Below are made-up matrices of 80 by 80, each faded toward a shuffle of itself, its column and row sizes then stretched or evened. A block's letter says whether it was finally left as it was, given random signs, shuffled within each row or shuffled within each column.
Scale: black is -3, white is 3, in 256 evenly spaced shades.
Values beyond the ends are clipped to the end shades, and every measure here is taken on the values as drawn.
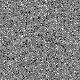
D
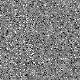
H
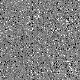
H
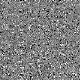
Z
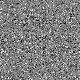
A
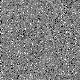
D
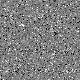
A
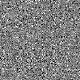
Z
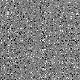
Z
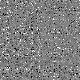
Z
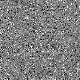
Z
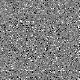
Z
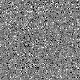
Z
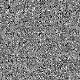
H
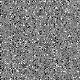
Z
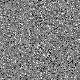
D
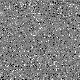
A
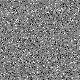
A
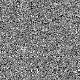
H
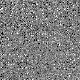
H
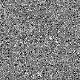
H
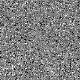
H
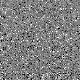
Z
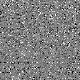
Z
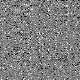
Z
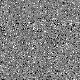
H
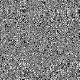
Z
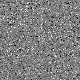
A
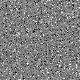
D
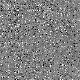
H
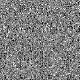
Z
